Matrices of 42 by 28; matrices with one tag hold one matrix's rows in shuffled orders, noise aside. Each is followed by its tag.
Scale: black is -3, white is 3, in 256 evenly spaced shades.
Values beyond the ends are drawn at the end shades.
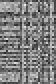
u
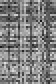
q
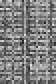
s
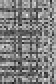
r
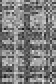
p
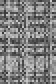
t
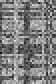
p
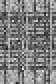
t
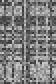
s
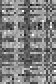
p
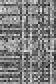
u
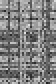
q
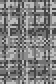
t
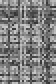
q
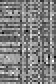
u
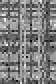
q
